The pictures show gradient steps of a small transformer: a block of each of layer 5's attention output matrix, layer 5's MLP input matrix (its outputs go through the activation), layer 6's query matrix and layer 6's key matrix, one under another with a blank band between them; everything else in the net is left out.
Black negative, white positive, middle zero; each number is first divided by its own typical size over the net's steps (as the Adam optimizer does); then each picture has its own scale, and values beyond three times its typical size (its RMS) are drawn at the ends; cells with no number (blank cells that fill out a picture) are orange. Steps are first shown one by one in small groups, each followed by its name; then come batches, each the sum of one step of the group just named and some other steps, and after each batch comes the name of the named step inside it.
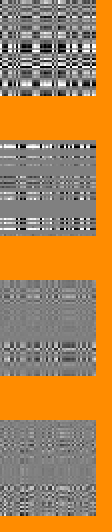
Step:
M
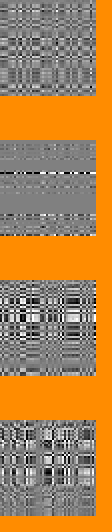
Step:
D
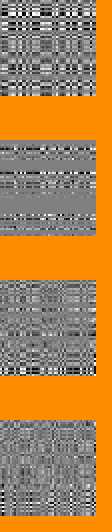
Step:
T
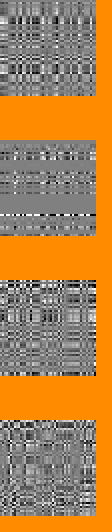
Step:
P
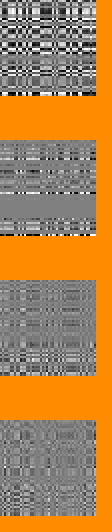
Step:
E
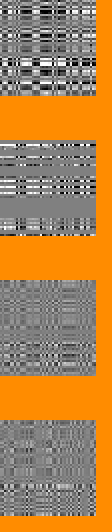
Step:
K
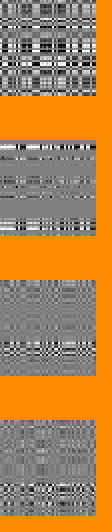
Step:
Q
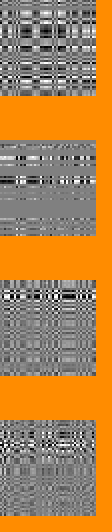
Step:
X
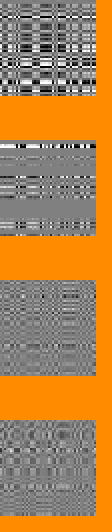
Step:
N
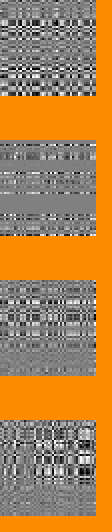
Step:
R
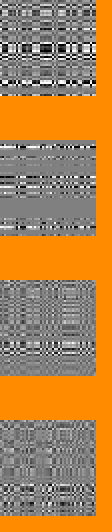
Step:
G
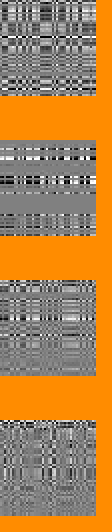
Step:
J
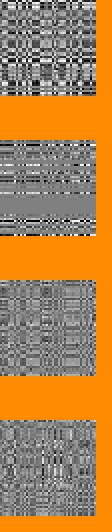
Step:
R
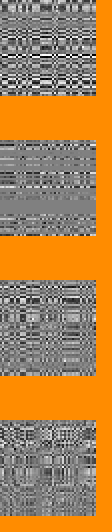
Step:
D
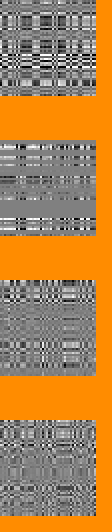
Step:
M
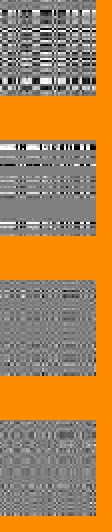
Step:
N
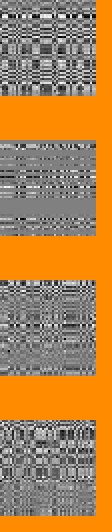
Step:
G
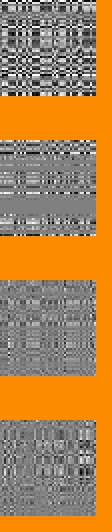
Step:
R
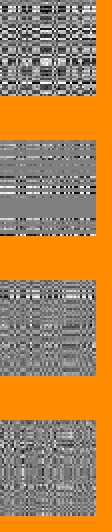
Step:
K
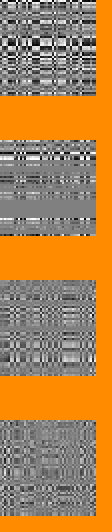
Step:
X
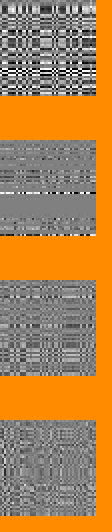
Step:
E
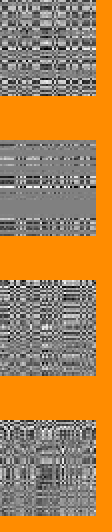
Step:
X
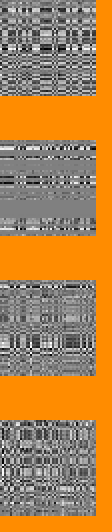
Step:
M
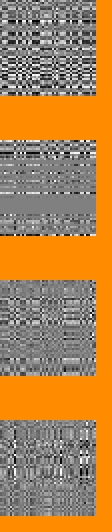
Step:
R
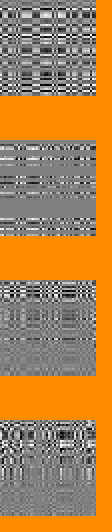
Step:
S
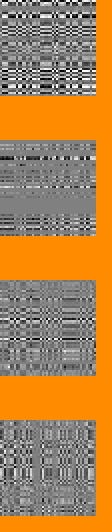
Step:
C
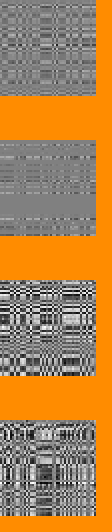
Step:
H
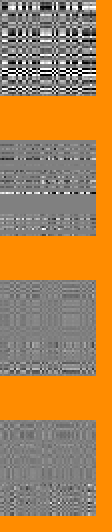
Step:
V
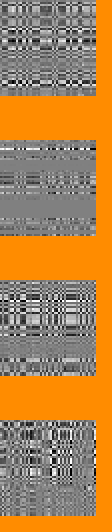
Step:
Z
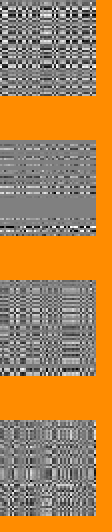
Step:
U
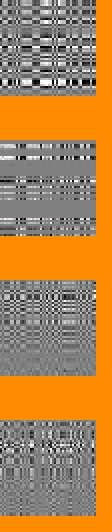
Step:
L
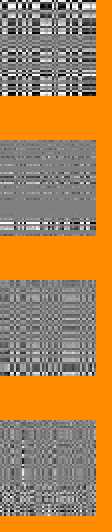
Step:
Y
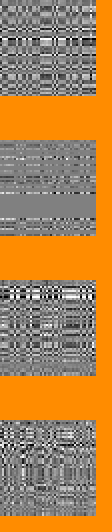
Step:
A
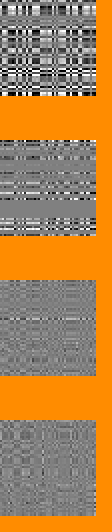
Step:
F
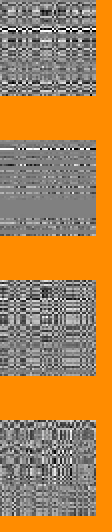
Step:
Z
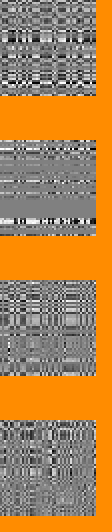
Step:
Z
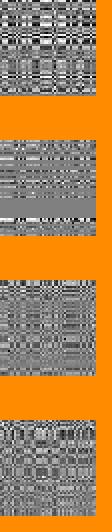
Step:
S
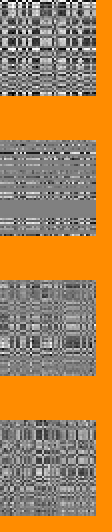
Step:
F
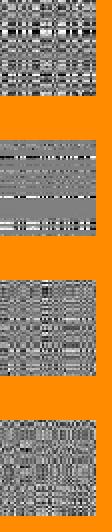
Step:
Y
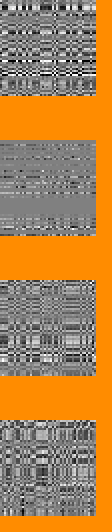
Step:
V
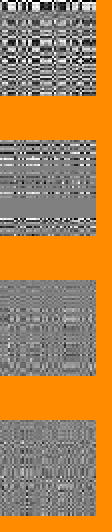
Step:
U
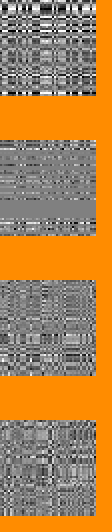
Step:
F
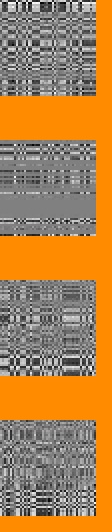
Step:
H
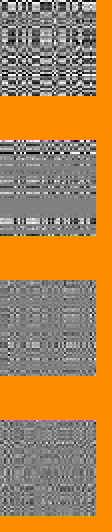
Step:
V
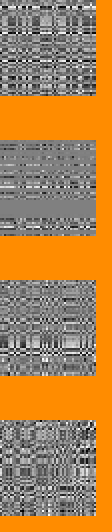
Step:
Y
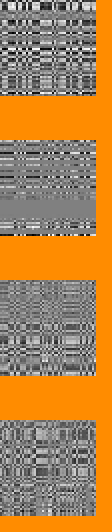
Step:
Y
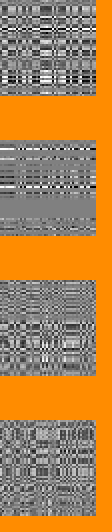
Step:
Z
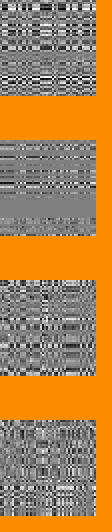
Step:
Z
